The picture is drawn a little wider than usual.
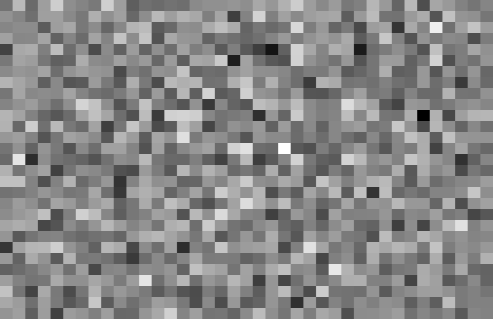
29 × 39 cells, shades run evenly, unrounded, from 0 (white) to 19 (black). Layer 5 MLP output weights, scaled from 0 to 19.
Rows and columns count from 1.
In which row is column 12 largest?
14
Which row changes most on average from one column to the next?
11
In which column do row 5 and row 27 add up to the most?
29
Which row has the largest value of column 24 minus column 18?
18
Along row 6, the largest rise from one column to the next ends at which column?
19
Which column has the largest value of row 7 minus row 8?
16
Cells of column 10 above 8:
20
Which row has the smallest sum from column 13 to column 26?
2
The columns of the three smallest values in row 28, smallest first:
8, 36, 1
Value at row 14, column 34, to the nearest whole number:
6
